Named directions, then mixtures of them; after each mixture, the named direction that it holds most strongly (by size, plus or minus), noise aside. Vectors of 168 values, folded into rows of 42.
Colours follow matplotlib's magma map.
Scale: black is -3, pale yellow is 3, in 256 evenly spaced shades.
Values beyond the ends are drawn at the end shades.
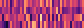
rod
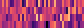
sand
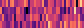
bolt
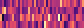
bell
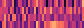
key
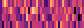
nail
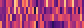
key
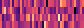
bell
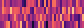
sand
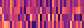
rod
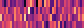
nail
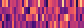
bolt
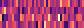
bell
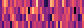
nail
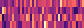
bell
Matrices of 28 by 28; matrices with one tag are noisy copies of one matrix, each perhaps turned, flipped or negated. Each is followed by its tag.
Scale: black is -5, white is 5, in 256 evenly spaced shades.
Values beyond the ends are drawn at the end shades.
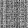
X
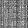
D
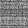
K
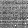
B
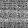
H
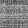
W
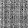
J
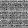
D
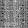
W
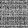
K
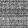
K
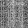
W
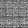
D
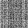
X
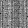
K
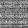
J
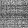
W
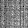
B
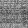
W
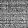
B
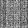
X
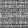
J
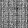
D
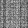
X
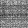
W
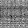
H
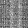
H
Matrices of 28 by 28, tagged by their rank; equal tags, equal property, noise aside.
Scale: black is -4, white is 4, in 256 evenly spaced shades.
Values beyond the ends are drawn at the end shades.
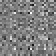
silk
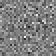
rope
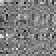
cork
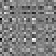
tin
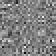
rope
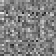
rope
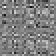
tin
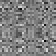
cork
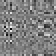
cork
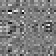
cork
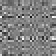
tin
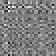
cork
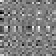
cork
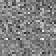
rope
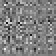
silk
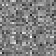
silk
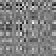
tin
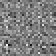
rope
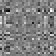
tin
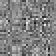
silk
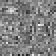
rope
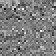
rope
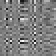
tin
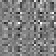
tin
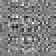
silk
